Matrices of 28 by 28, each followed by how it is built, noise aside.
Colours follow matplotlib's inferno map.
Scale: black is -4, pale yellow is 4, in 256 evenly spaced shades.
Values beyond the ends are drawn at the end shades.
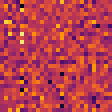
uneven columns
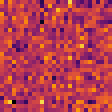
low rank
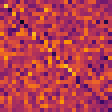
diagonal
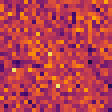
Toeplitz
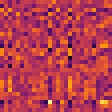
low rank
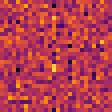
uneven columns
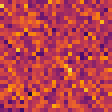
Toeplitz
